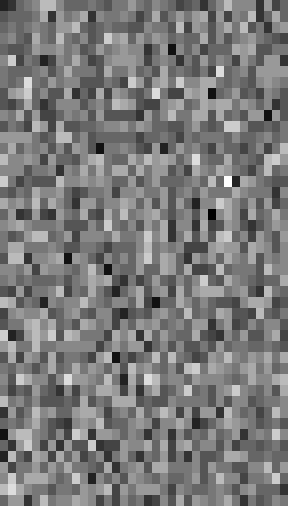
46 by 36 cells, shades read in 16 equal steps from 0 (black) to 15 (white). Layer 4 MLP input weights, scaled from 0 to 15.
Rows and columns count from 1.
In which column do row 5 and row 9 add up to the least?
22
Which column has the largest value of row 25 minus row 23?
24
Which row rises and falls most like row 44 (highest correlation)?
40
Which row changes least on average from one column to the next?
13
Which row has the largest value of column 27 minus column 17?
33
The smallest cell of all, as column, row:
27, 20
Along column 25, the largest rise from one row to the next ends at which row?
34
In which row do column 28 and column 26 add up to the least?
31
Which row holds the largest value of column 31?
3
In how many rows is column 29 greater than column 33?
31
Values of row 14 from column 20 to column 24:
9 2 6 9 7
